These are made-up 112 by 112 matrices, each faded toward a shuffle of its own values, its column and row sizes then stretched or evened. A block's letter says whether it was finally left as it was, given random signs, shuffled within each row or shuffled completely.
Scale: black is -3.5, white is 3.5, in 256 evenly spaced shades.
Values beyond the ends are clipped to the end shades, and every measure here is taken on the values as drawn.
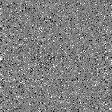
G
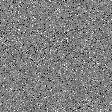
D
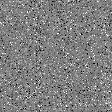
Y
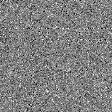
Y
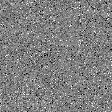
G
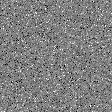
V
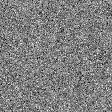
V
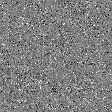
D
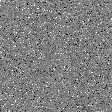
V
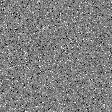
V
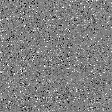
Y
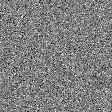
V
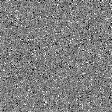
Y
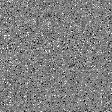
G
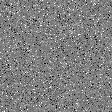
V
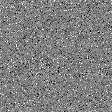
D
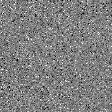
G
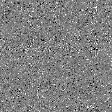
Y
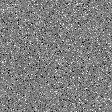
V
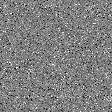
D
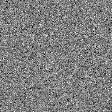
Y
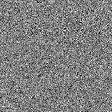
G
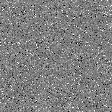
D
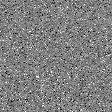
D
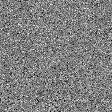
D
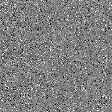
G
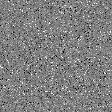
Y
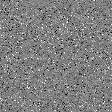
D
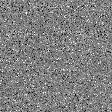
D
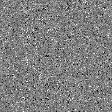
Y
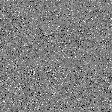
D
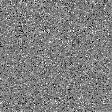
Y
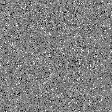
Y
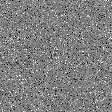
D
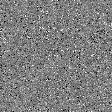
Y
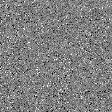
Y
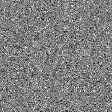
G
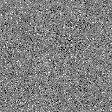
G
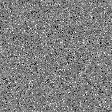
D
